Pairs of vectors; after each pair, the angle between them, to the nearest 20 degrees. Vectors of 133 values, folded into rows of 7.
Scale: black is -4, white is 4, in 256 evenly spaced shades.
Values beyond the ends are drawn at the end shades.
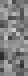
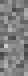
60 degrees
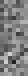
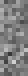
160 degrees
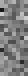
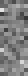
160 degrees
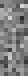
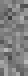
140 degrees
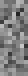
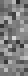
120 degrees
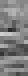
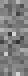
100 degrees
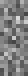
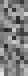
140 degrees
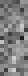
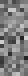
60 degrees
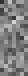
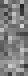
80 degrees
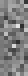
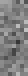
40 degrees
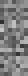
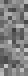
80 degrees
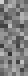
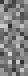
160 degrees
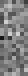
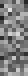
40 degrees
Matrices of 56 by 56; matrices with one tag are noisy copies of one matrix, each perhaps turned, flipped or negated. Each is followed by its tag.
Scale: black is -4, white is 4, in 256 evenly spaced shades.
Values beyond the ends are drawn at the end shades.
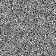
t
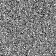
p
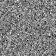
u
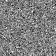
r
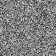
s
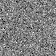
t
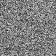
p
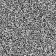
r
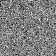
s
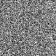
p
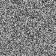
t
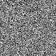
t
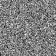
s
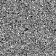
u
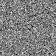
u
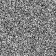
s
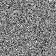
s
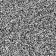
p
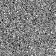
s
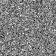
u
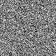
t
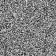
r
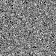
t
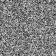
u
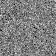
s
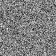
t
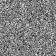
s
